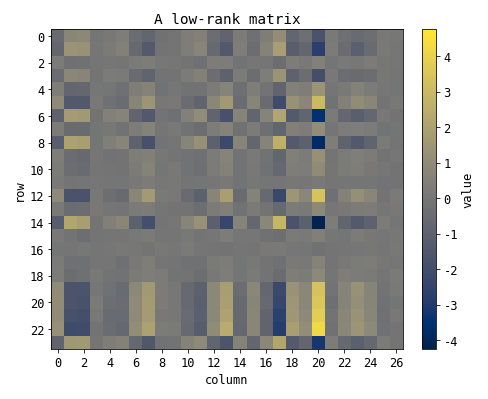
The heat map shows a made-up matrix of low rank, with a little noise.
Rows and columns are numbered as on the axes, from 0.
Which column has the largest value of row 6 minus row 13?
17
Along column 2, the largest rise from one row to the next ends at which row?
23
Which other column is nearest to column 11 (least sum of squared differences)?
16
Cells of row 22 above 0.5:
12
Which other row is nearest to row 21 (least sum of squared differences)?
20
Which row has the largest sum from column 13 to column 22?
22
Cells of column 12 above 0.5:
6
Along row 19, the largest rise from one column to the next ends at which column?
18
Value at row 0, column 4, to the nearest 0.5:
0
